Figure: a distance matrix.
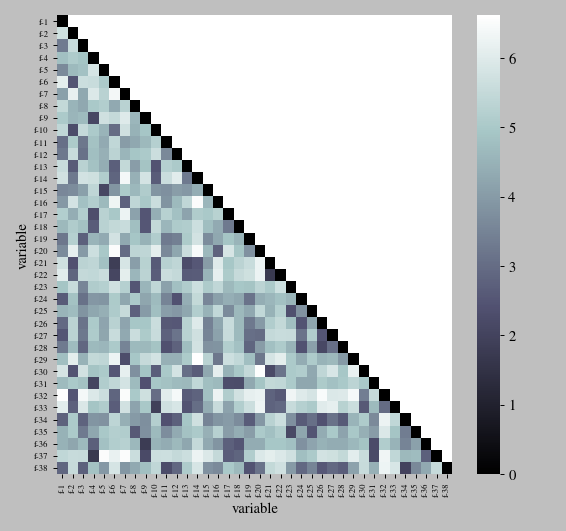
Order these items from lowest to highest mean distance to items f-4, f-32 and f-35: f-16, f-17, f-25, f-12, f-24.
f-17, f-25, f-24, f-12, f-16
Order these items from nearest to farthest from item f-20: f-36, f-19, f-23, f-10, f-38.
f-38, f-19, f-36, f-23, f-10
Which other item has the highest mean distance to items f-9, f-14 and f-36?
f-7
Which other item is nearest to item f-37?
f-4
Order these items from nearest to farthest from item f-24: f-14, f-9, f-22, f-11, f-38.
f-38, f-11, f-9, f-22, f-14
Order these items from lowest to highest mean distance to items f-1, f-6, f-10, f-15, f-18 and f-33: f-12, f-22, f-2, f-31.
f-2, f-22, f-31, f-12
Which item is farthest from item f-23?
f-32
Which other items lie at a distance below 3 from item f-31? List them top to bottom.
f-4, f-9, f-17, f-18, f-36, f-37
